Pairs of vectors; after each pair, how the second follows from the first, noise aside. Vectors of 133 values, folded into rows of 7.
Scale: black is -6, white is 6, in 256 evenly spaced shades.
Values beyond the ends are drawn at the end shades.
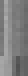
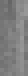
reversed, shrunk.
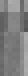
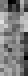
negated, scaled up.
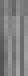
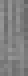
reversed, shrunk.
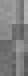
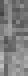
reversed.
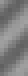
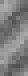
reversed.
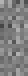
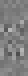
wrapped around, partly zeroed.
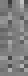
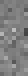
wrapped around, negated, partly zeroed.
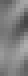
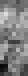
wrapped around, scaled up.
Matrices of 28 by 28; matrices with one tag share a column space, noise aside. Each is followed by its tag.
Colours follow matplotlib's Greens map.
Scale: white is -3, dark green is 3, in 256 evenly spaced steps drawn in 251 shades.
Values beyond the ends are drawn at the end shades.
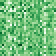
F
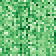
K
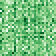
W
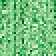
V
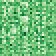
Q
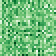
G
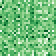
G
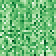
G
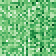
K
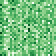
W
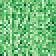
V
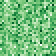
V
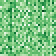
F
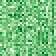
K
